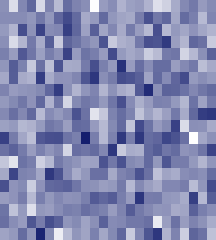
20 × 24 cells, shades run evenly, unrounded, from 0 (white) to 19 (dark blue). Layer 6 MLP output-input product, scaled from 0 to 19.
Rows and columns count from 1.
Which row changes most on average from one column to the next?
20
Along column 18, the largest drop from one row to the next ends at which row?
5
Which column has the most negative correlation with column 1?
22
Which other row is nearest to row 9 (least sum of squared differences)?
6
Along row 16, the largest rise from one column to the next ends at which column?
24
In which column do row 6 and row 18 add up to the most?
14
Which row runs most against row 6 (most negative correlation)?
1
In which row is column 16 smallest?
10
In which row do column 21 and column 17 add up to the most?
8
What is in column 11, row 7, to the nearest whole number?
17
